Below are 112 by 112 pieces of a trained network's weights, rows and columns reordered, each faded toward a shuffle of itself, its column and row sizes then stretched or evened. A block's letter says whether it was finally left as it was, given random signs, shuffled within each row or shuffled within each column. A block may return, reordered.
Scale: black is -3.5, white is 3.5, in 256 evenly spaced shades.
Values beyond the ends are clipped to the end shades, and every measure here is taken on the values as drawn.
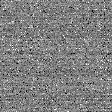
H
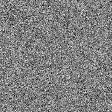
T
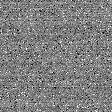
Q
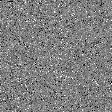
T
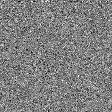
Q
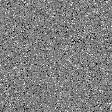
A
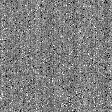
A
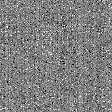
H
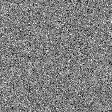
A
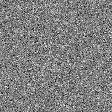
A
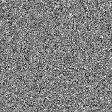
H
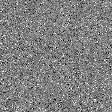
T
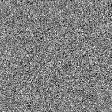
H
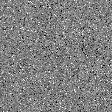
T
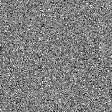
H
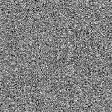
H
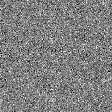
H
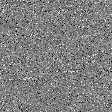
Q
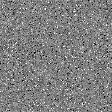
T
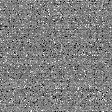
H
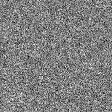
H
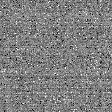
H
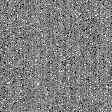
A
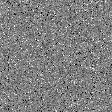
A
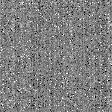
H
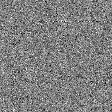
T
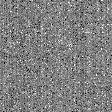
H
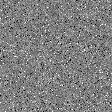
Q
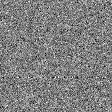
Q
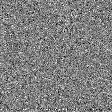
Q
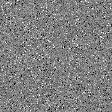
A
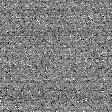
Q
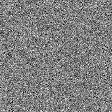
H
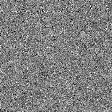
T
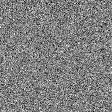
Q
